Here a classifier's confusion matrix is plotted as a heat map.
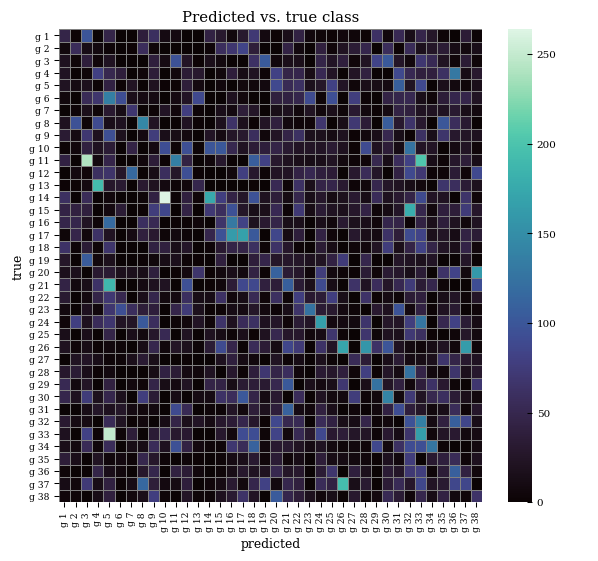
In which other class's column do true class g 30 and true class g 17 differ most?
g 16
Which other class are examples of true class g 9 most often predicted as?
g 5
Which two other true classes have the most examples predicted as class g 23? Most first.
g 6, g 12
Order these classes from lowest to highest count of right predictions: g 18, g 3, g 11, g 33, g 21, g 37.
g 3, g 18, g 37, g 21, g 11, g 33
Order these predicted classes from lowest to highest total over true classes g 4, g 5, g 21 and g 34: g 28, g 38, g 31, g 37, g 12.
g 37, g 28, g 38, g 12, g 31
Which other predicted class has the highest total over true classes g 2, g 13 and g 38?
g 4
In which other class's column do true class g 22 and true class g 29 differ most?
g 21
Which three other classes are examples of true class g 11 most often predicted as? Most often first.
g 3, g 33, g 18
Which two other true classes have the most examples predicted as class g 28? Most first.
g 26, g 10
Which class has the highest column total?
g 33
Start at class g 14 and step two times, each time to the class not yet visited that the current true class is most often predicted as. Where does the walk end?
g 32
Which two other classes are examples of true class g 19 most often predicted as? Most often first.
g 3, g 26
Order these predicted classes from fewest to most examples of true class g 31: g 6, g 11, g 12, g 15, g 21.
g 15, g 6, g 12, g 11, g 21
